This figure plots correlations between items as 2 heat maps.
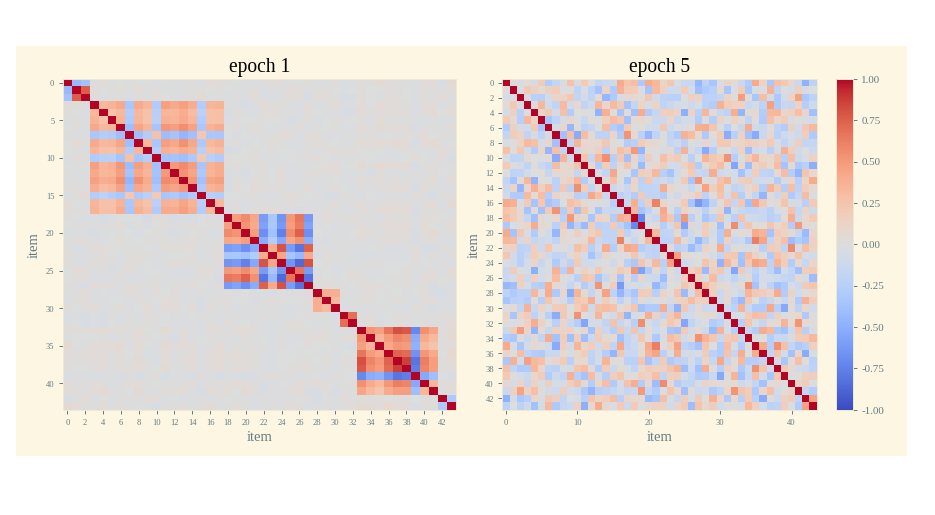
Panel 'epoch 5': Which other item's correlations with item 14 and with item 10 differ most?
31
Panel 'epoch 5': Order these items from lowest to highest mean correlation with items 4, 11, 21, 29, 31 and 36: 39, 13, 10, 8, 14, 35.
13, 39, 14, 8, 10, 35
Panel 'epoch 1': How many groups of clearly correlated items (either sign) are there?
7
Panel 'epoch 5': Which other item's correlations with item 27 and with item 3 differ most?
16
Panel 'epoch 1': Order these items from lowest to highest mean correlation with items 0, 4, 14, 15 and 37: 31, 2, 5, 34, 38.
2, 31, 5, 34, 38
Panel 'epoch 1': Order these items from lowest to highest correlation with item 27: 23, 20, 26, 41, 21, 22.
26, 20, 21, 41, 23, 22
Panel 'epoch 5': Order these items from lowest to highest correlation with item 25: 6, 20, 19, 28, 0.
19, 28, 20, 0, 6
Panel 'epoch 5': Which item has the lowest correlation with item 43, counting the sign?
11
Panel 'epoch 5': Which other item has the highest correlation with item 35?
21
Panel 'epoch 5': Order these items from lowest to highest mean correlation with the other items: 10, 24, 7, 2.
7, 2, 24, 10
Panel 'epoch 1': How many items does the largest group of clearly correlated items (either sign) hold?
15
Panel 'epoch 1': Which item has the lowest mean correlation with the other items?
39
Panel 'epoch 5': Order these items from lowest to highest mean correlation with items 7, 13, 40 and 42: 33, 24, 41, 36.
36, 24, 41, 33
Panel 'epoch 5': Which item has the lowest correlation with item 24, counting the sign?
30
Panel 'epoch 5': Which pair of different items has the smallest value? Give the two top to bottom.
18, 19
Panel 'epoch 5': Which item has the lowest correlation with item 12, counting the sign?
41
